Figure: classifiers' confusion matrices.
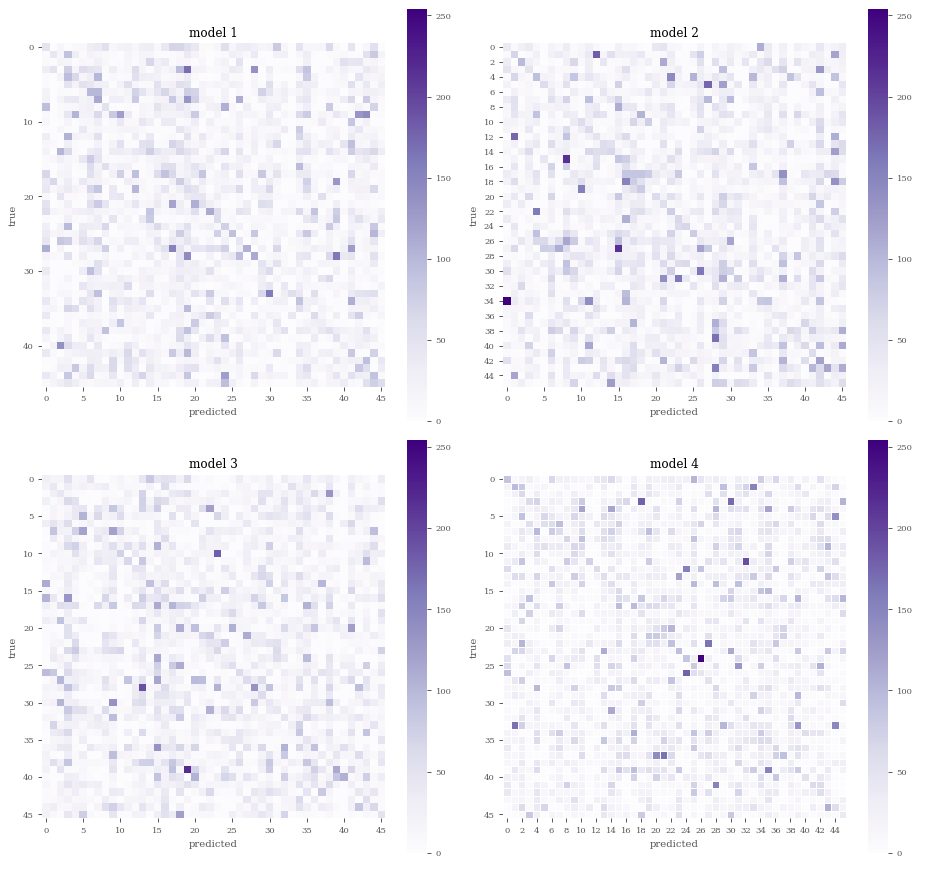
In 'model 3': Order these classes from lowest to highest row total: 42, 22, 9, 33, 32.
33, 22, 42, 9, 32
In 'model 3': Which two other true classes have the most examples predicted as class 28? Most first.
30, 16
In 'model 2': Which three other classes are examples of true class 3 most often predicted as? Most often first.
42, 29, 37
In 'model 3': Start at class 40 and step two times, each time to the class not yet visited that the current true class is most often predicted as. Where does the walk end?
41
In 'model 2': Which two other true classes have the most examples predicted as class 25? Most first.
4, 42
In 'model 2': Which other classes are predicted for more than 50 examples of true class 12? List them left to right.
1, 8, 16, 44
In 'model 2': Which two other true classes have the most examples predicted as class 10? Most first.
19, 42
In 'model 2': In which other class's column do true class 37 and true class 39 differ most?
17
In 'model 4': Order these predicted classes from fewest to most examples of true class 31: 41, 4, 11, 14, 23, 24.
24, 11, 41, 4, 23, 14
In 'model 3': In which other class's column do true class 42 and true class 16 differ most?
3
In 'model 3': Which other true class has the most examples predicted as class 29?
17
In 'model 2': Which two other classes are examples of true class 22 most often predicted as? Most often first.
4, 44
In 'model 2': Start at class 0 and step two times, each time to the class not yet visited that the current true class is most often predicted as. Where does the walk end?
11
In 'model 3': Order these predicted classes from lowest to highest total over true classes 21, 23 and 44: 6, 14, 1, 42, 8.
6, 14, 1, 42, 8
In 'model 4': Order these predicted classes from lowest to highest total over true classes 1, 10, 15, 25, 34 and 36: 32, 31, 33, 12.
12, 32, 33, 31
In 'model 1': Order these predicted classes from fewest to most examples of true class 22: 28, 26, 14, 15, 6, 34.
28, 15, 6, 26, 34, 14
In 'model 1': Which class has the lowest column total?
33
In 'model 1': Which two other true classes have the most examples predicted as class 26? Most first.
7, 28
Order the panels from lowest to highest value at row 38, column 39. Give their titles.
model 4, model 3, model 1, model 2
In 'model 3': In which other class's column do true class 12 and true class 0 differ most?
14
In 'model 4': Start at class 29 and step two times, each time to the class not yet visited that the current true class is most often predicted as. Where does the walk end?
35
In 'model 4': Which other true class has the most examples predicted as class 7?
6
